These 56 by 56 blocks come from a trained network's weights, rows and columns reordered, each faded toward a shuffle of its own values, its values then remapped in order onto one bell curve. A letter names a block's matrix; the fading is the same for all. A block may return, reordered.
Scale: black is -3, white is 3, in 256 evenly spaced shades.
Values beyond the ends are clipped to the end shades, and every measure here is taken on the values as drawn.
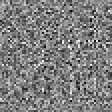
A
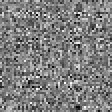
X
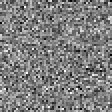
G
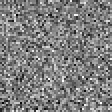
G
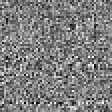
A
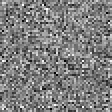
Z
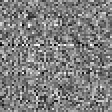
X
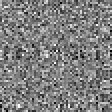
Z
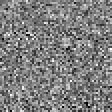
G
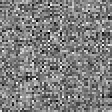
X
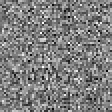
Z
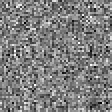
Z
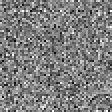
G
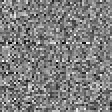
A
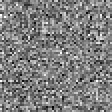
Z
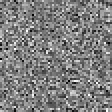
X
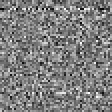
A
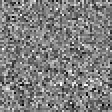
G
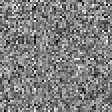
A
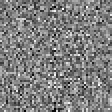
A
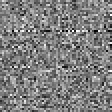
A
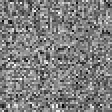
Z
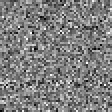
G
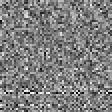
A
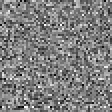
G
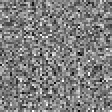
A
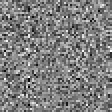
A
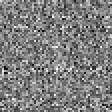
G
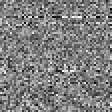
A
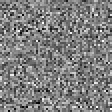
G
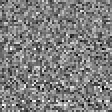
G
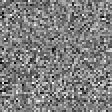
G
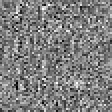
A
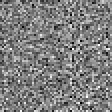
A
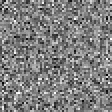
A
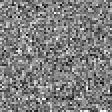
G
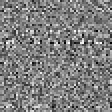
X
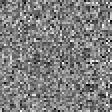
X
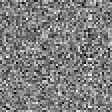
Z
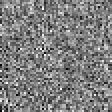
Z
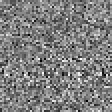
G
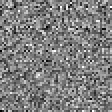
G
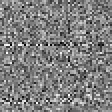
A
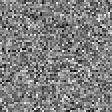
G
